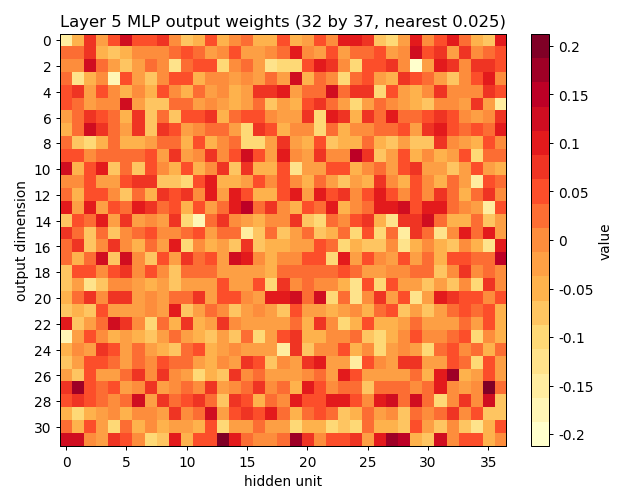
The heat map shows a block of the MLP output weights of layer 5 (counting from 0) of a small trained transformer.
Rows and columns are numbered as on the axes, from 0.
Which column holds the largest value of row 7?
2
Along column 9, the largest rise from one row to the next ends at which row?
3
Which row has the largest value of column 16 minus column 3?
19
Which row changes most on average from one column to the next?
15
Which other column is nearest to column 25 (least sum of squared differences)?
8
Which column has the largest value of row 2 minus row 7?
21
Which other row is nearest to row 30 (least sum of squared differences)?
11
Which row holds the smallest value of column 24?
25
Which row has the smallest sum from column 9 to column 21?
30
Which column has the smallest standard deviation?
33
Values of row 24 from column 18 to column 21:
-0.15 0.075 -0.075 0
